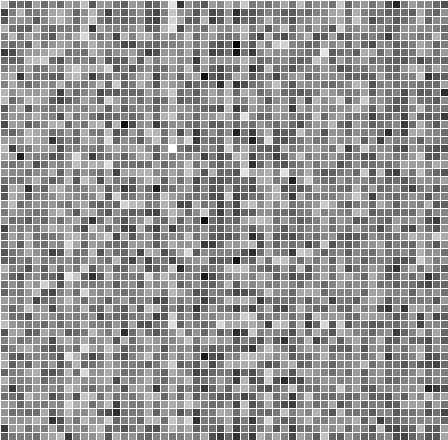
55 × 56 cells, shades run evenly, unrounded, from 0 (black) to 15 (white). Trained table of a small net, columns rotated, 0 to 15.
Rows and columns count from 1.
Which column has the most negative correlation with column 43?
34
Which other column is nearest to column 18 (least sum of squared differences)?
48
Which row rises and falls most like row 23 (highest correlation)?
50
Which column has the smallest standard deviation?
44
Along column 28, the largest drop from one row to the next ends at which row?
42
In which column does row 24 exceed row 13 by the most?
8
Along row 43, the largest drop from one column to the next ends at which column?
40
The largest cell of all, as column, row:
22, 19
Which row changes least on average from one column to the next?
37
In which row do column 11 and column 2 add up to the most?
5
